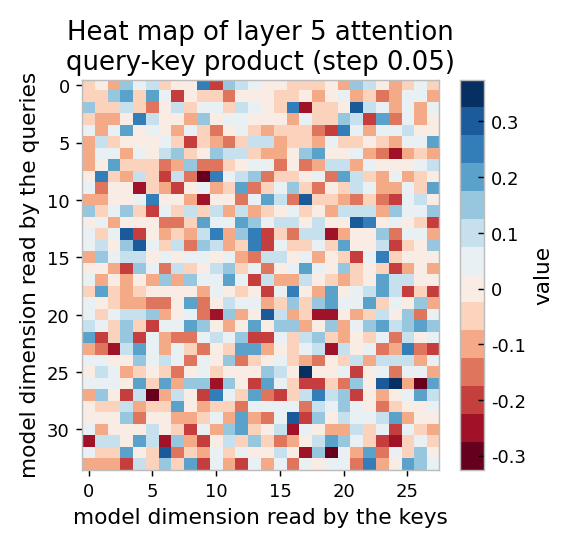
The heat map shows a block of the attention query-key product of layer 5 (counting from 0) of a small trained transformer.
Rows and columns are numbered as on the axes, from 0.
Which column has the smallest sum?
24
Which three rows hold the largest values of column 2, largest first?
7, 1, 31
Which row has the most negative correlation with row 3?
19
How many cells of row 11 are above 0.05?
10
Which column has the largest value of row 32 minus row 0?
6
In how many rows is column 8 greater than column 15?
12
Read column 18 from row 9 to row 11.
-0.15 -0.05 0
